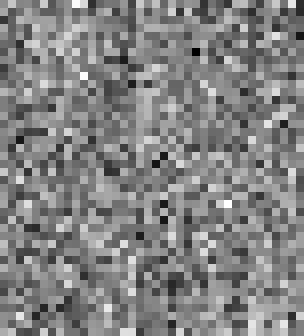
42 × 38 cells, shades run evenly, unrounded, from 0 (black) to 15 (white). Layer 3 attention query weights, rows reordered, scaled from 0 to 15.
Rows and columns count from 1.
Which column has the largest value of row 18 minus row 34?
19
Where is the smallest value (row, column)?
7, 25
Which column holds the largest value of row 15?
36
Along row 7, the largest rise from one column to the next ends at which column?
26
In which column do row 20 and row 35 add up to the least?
21
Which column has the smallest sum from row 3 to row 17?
32
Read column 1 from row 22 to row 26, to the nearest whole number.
12 5 8 9 10
